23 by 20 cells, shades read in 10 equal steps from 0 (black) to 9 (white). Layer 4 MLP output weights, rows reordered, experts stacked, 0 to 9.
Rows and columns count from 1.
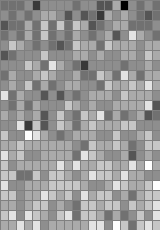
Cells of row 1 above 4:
10
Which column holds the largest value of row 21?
20
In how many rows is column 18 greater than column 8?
7
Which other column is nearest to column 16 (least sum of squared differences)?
14
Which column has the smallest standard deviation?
18
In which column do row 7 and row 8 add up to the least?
11
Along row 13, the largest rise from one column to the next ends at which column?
5
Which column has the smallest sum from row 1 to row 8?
1
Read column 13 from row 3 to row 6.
4 5 4 6
